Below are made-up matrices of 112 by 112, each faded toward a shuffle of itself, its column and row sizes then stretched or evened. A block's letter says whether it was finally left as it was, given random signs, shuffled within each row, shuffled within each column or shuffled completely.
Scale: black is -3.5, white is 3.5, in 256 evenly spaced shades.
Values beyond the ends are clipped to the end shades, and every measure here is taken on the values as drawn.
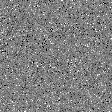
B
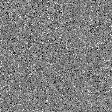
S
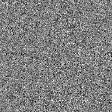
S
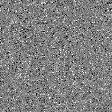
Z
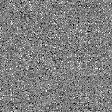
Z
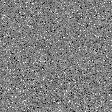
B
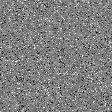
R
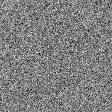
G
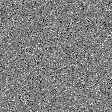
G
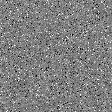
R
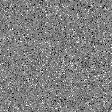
Z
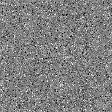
S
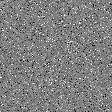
G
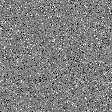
G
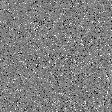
S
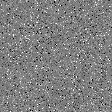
R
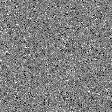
Z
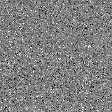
S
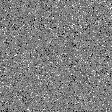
B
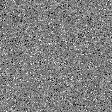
B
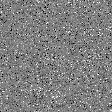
S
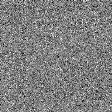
S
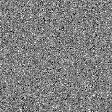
Z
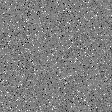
G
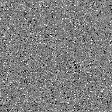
Z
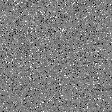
S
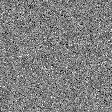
G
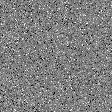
G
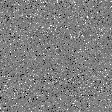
B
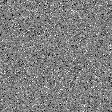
B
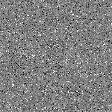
S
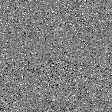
B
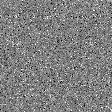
B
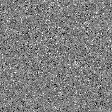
S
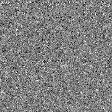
Z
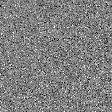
Z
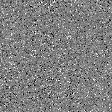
Z
